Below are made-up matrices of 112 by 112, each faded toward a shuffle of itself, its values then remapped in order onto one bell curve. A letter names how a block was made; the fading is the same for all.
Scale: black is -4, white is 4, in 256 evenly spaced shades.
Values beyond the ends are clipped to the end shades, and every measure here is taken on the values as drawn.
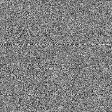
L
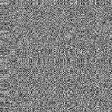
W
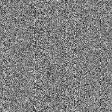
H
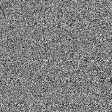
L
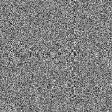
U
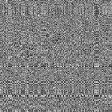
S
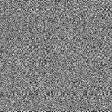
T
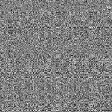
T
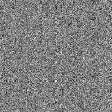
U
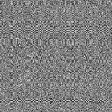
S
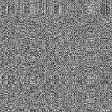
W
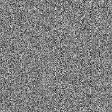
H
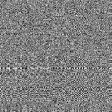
T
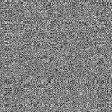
T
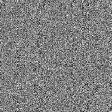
U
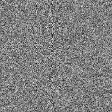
U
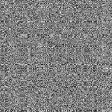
T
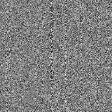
H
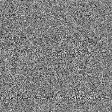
L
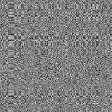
S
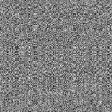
W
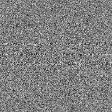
L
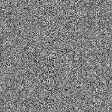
U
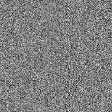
U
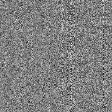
H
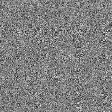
L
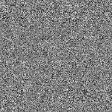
L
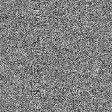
U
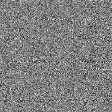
L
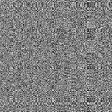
W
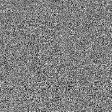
L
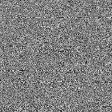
L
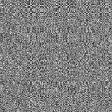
W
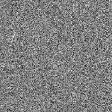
U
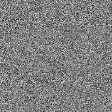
L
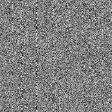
H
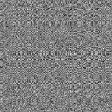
S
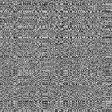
S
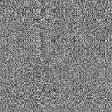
T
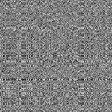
S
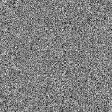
U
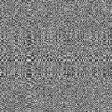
S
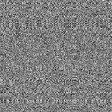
T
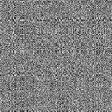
W
